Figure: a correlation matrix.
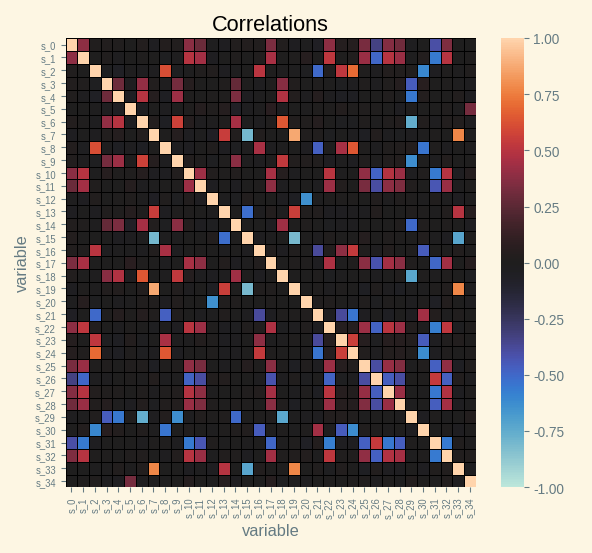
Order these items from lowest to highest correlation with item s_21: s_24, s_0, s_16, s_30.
s_24, s_16, s_0, s_30
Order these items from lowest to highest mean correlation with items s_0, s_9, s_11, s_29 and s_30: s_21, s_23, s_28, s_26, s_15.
s_26, s_23, s_15, s_21, s_28
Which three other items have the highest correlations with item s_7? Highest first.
s_19, s_33, s_13
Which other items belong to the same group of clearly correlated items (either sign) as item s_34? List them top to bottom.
s_5
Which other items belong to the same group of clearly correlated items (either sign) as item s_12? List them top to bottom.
s_20
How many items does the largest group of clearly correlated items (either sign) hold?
12
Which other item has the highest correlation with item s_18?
s_6
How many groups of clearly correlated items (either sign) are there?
6
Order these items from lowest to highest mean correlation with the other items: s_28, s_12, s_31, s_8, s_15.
s_31, s_15, s_12, s_8, s_28
